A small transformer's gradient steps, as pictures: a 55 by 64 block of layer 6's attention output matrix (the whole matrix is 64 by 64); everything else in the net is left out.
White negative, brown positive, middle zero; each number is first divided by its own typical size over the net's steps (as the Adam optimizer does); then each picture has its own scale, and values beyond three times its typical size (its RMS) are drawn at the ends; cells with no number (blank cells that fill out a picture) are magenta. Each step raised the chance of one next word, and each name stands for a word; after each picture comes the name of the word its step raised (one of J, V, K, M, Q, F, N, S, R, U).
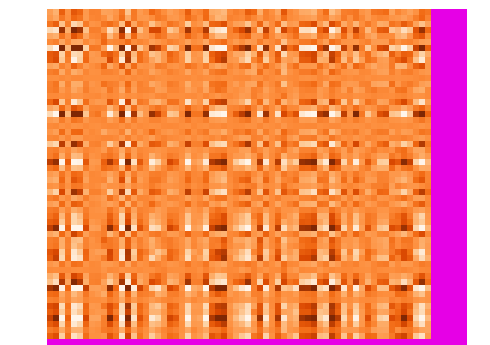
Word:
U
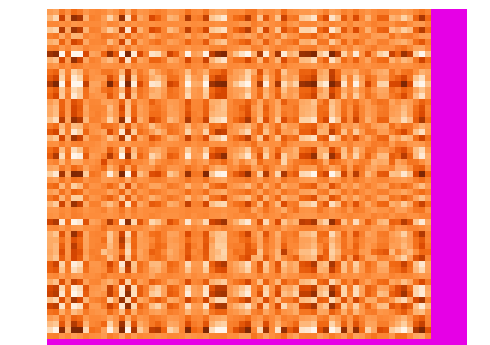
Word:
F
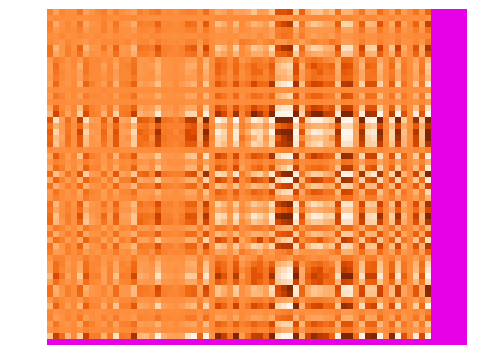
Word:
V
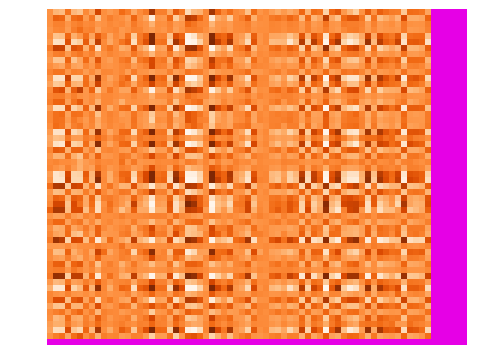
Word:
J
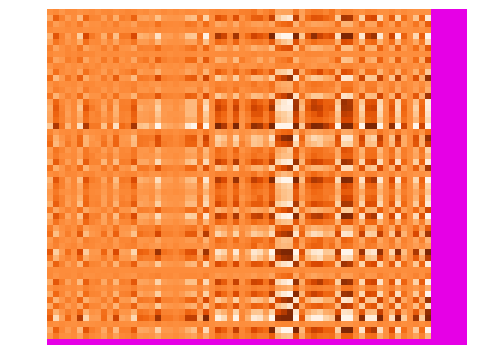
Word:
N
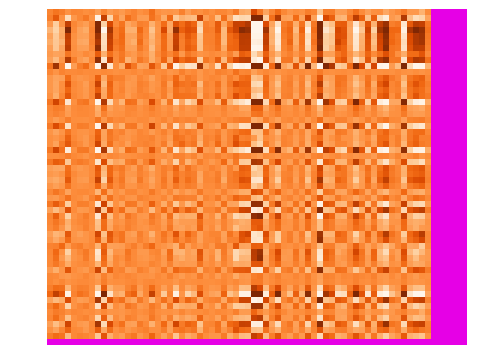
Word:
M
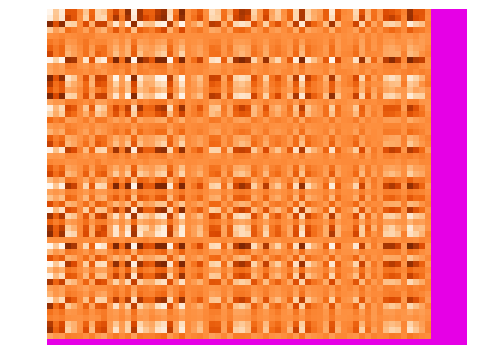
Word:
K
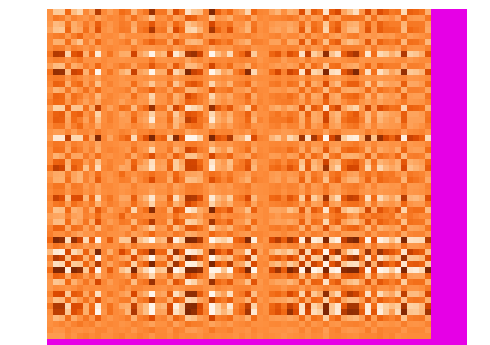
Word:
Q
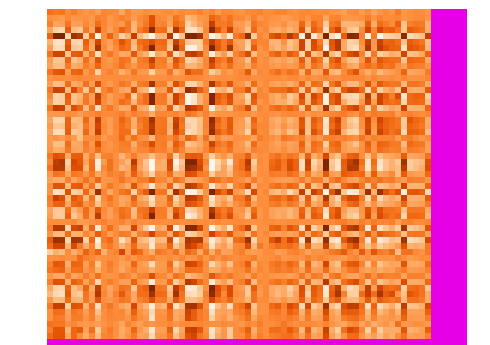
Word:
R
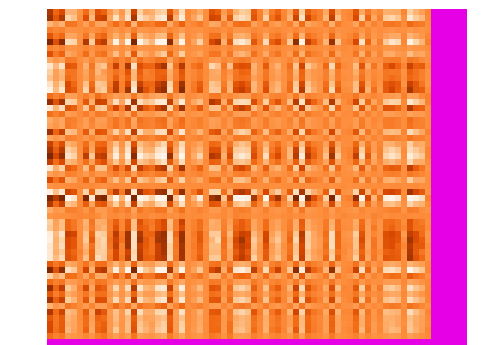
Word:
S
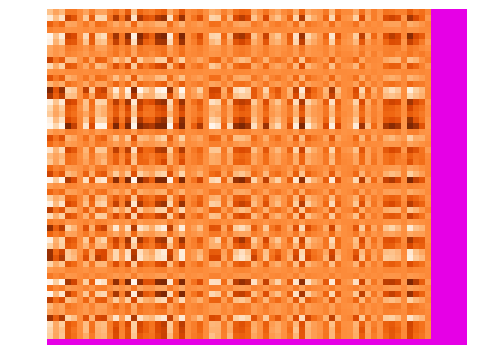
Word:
N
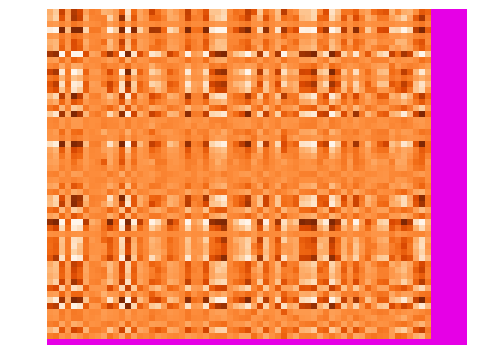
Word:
S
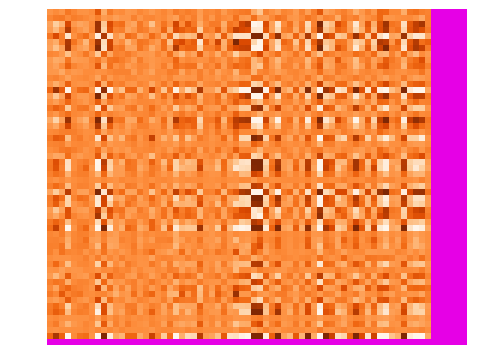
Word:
R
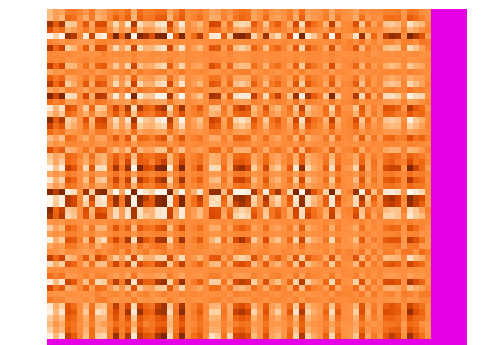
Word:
R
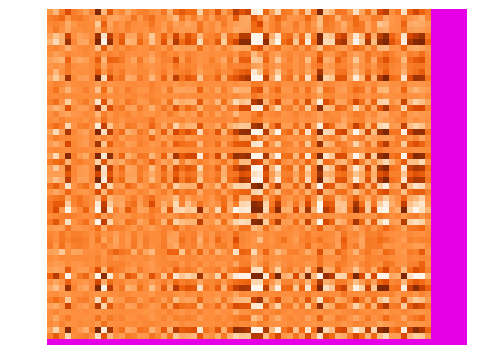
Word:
J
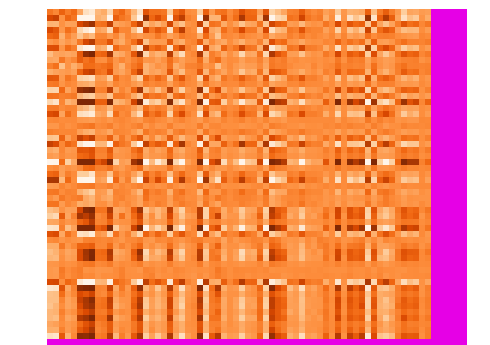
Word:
U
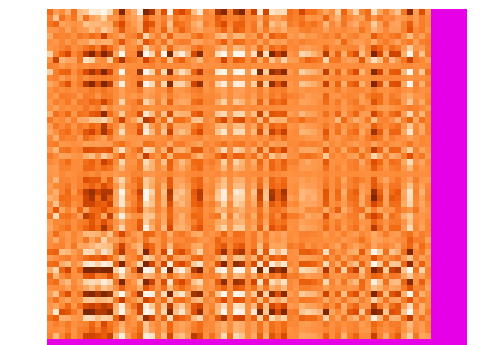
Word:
Q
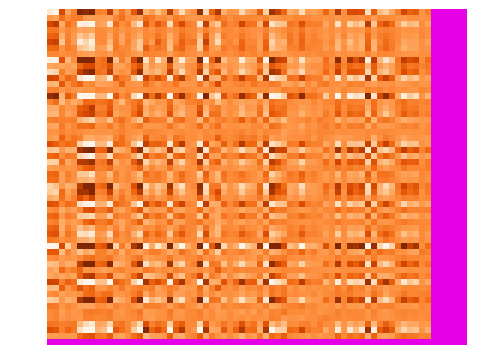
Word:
K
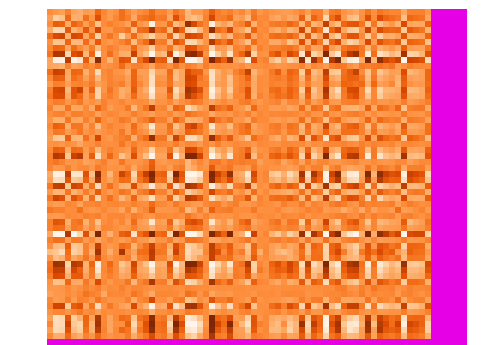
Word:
F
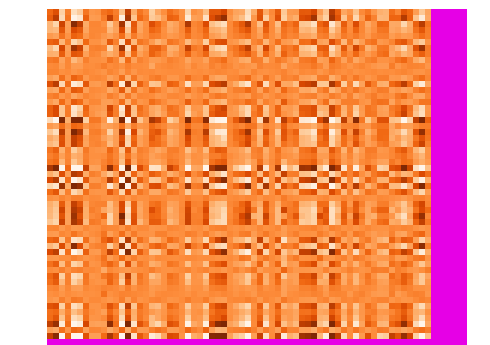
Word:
V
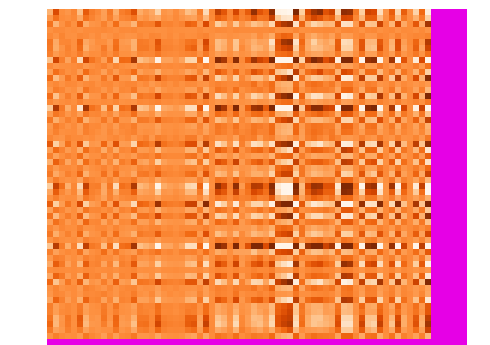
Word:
K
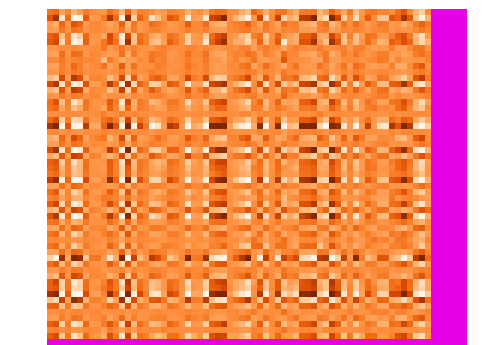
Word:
N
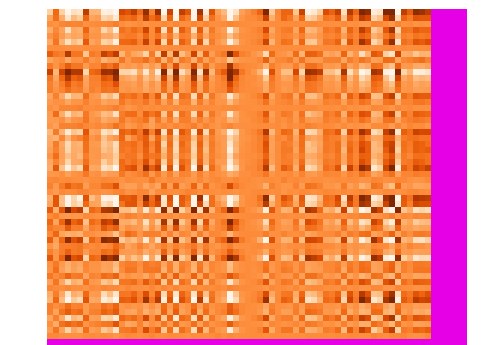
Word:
S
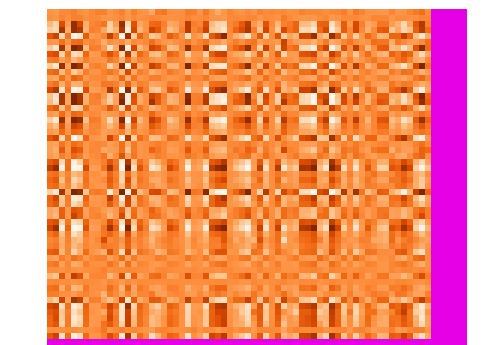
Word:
R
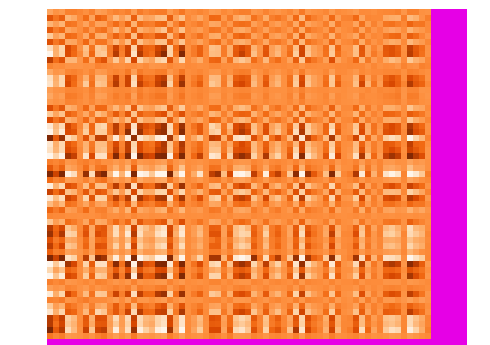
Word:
F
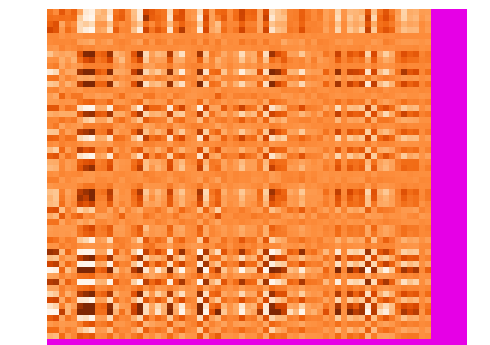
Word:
Q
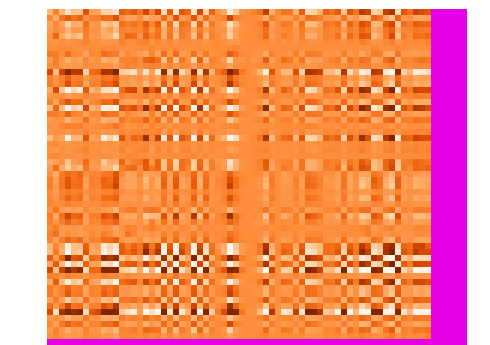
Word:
Q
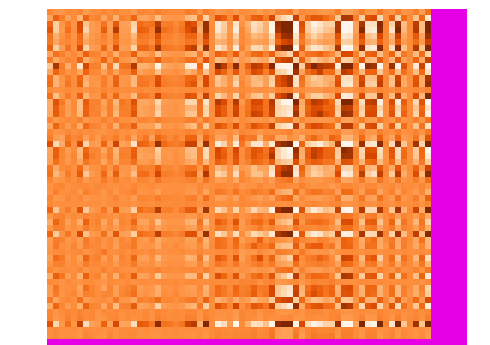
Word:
M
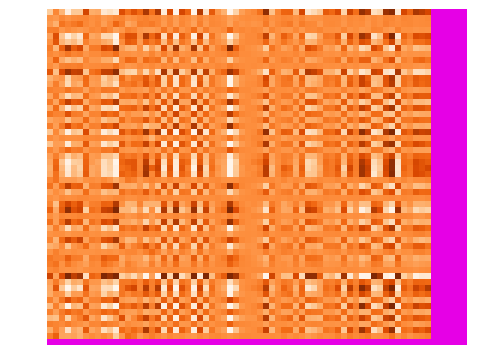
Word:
J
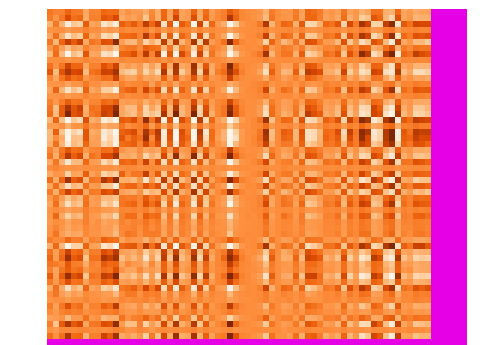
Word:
V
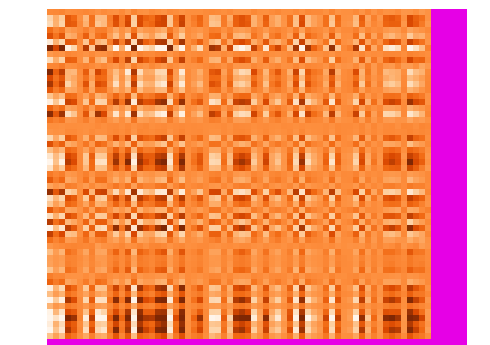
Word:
U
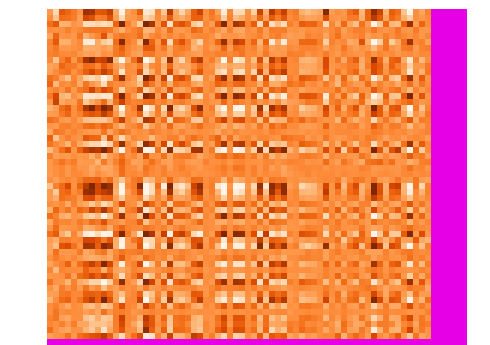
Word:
K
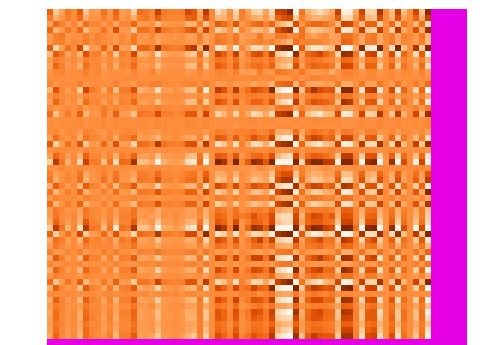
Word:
U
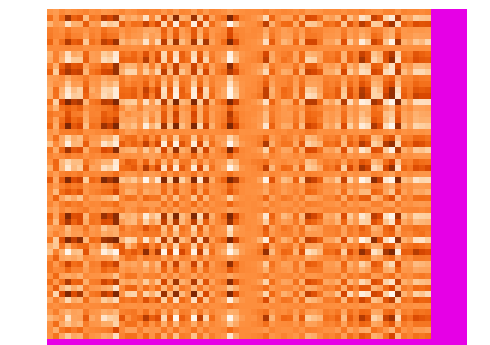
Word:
N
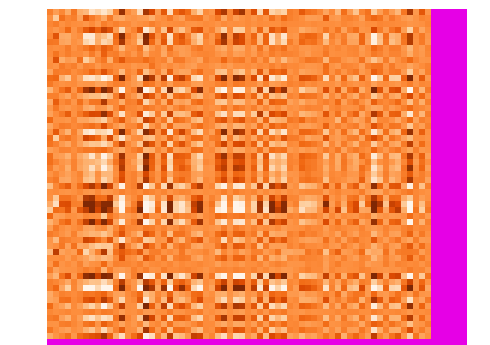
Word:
J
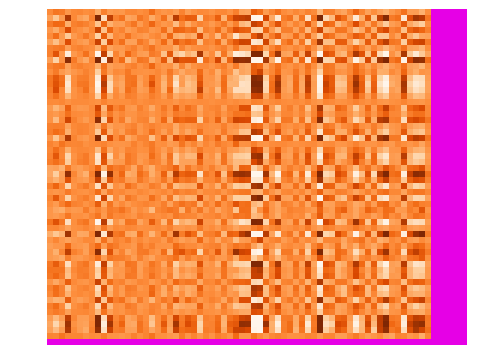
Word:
F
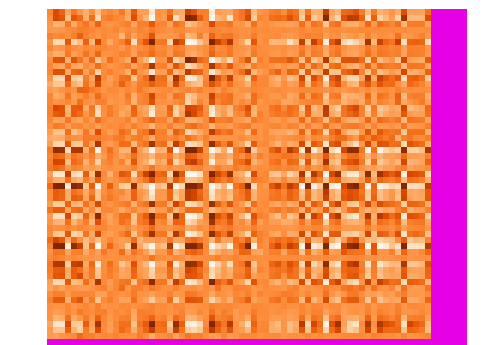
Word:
K
